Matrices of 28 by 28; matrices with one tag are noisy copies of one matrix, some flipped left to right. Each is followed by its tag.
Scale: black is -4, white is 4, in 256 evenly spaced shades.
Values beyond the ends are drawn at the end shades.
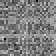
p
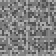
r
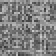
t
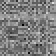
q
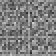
r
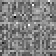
t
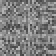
p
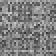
t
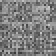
t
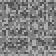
r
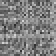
p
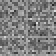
r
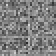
r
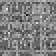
t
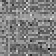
q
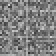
r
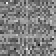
p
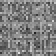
t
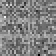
p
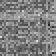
q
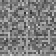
r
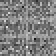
p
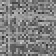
q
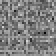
r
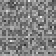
r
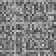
t
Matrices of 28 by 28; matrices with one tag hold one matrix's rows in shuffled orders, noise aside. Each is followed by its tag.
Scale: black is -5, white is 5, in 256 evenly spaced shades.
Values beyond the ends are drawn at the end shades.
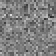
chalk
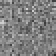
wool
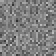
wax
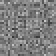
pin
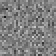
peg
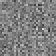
peg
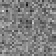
wool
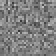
pin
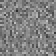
wax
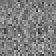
peg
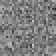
wool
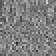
wax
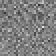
peg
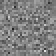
pin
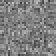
pin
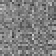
wool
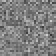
chalk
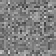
pin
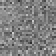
wool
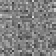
wool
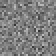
peg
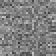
wool
